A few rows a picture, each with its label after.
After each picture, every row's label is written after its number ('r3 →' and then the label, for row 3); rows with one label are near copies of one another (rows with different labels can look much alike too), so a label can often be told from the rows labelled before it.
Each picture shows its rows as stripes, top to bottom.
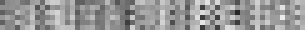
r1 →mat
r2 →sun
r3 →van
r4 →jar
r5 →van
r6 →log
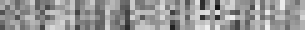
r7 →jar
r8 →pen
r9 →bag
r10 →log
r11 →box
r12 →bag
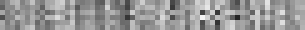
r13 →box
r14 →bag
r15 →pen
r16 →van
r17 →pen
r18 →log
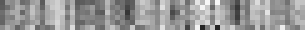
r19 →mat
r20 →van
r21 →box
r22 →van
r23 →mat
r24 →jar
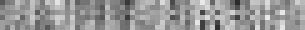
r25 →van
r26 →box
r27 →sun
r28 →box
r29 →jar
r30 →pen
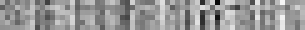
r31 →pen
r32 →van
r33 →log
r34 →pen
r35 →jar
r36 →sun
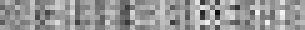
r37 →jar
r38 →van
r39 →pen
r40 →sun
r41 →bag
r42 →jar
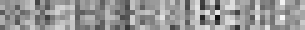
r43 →sun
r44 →log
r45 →mat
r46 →pen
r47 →log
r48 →box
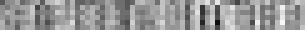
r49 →mat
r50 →sun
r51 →jar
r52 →sun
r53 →pen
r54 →log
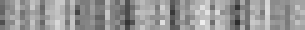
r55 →box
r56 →van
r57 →bag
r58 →box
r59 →van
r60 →box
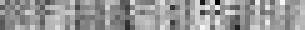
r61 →pen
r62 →bag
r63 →log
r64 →mat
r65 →bag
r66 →van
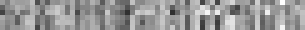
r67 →sun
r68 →van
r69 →bag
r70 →log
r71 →log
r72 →sun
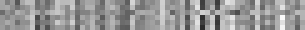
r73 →log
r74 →jar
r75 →van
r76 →sun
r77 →jar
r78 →sun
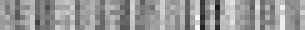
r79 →log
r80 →pen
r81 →log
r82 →jar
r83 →sun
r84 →jar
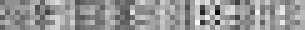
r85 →mat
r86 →sun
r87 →pen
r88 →mat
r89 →jar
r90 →mat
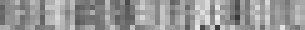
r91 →box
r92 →mat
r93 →van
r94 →mat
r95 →mat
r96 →jar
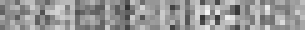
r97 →log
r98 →box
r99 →mat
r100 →log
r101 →sun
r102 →box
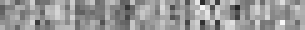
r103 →jar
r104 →van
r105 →mat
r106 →box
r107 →sun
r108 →log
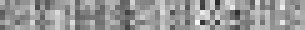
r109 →pen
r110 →sun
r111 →van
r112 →mat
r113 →jar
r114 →van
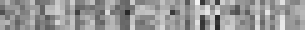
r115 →jar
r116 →mat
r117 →bag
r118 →pen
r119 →jar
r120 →pen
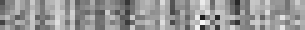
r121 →van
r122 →van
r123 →box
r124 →jar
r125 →van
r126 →jar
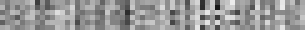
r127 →sun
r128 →pen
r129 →box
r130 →log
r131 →bag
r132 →jar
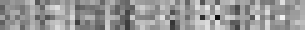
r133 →sun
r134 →mat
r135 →box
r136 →pen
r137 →bag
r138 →box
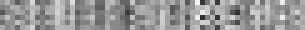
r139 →jar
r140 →box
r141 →van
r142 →jar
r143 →van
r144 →log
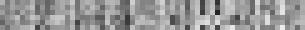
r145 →pen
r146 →sun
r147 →pen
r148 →box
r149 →bag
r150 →sun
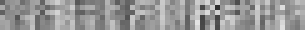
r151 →mat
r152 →pen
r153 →mat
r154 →log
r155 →jar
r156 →jar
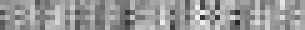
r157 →sun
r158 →jar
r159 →van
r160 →jar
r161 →van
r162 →bag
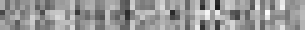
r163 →pen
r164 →pen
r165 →bag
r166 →box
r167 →log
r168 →jar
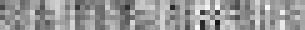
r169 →mat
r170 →bag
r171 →jar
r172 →van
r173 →pen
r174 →jar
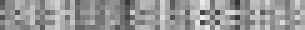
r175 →van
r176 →van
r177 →log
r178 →van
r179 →jar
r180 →mat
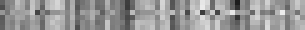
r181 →van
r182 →van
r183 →sun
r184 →van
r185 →bag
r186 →bag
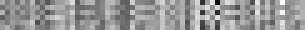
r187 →pen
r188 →mat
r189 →pen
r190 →mat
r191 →sun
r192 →jar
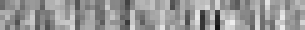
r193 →bag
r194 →bag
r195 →jar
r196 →jar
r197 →log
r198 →pen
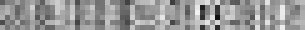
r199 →bag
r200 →jar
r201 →jar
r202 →pen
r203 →bag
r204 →pen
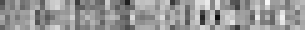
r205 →bag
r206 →mat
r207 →sun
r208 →pen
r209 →sun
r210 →van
